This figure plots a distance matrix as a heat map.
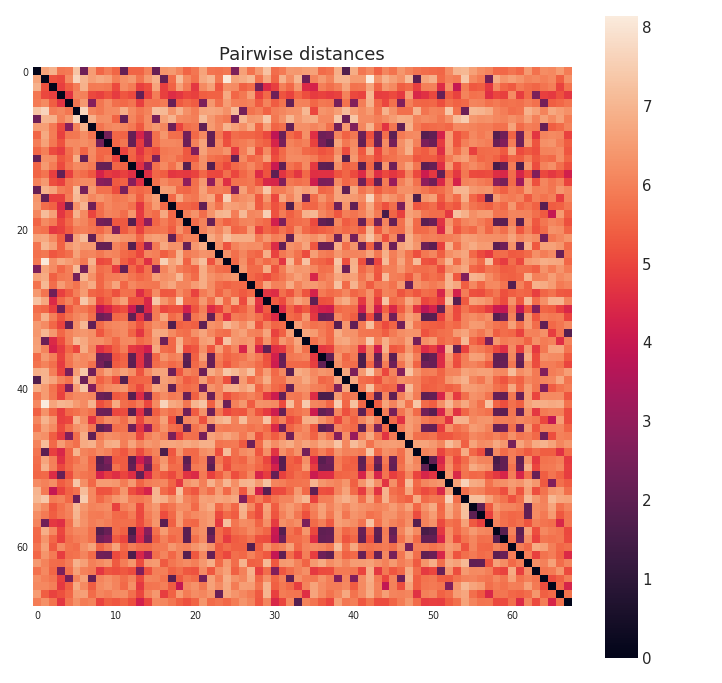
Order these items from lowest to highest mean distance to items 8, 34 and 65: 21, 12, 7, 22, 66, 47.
12, 22, 66, 7, 21, 47
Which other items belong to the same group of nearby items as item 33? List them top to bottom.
67
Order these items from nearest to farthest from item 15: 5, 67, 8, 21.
8, 67, 21, 5
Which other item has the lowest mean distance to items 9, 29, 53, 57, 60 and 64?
35
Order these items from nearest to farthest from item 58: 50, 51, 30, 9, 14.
50, 9, 14, 30, 51
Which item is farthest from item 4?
42
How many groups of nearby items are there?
16
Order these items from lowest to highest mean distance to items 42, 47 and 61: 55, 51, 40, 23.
51, 23, 55, 40
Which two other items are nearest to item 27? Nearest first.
60, 47
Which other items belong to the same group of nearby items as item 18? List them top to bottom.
44
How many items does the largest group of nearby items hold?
17
